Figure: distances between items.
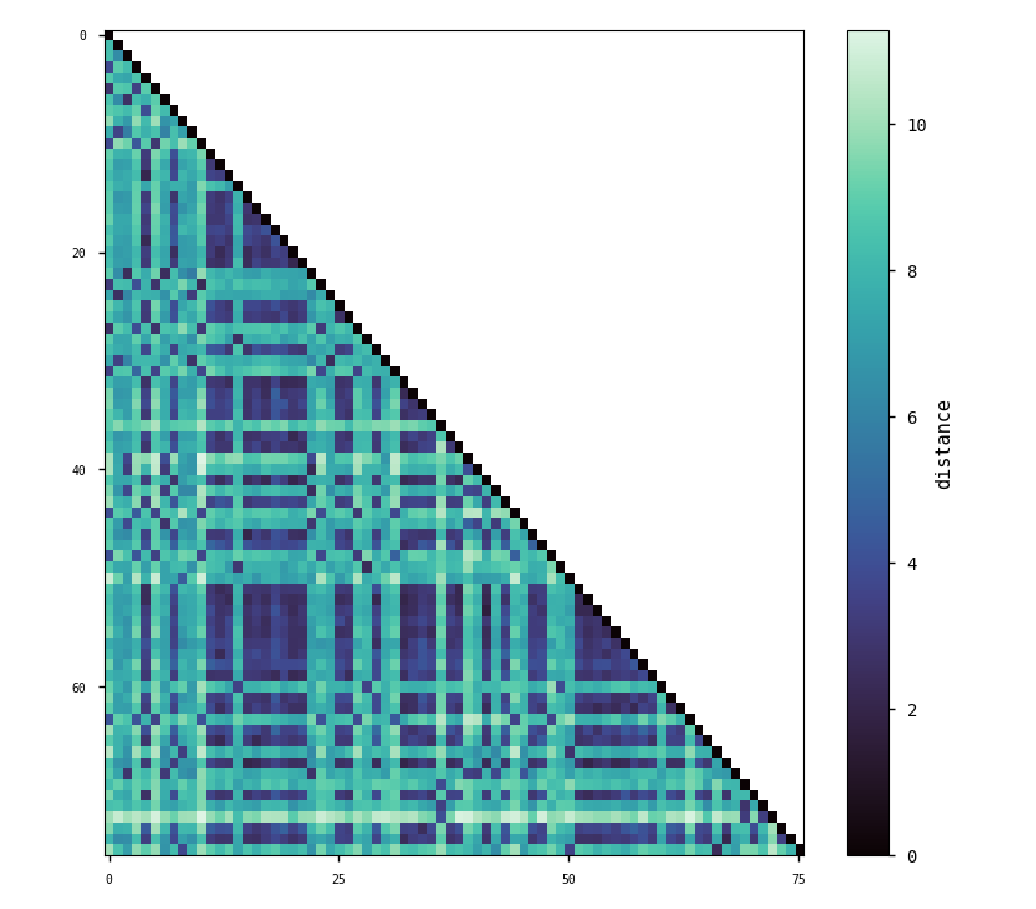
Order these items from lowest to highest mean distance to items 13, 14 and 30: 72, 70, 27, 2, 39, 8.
70, 2, 8, 27, 39, 72
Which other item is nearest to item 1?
24
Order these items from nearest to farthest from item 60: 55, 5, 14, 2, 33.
14, 2, 33, 55, 5
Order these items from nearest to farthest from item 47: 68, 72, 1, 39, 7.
7, 1, 68, 39, 72
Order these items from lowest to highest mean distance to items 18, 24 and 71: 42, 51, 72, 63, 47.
51, 47, 42, 72, 63
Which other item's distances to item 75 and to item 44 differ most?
66
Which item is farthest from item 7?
39
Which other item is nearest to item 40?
22
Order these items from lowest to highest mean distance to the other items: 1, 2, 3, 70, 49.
70, 2, 1, 49, 3
